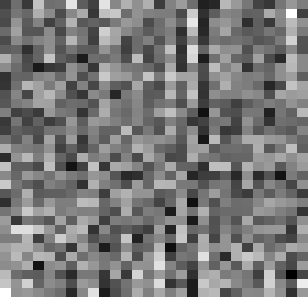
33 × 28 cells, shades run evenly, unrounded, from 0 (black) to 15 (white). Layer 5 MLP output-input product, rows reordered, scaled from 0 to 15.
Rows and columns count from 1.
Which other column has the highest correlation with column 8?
3
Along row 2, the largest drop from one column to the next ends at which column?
28
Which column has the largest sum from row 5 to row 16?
16
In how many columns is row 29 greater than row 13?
18
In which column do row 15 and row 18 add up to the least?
1
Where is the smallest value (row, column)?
31, 27
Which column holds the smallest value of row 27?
13
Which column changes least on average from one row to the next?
22
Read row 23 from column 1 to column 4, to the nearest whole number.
3 7 9 6
